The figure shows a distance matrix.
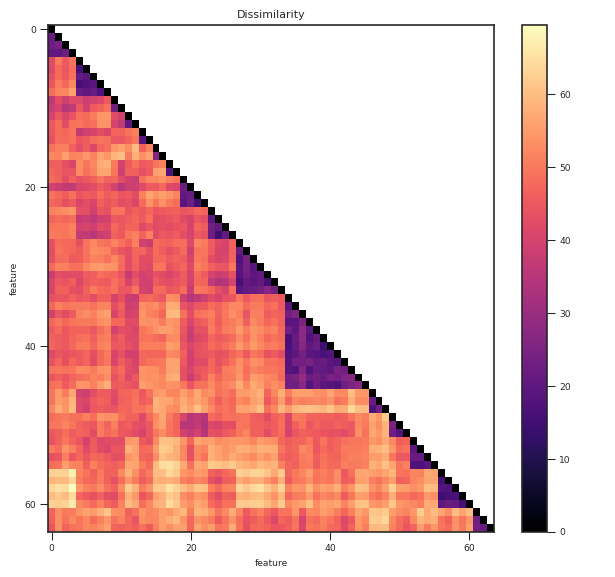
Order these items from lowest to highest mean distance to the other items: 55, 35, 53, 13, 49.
35, 13, 49, 53, 55
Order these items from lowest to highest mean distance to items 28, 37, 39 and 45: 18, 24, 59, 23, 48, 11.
11, 24, 23, 18, 59, 48
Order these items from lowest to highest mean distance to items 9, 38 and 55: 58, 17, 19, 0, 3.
0, 3, 19, 58, 17
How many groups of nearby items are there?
16
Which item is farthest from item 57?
3
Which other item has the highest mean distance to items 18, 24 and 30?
55
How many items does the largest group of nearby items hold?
12
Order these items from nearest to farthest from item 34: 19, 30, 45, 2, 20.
45, 20, 19, 2, 30
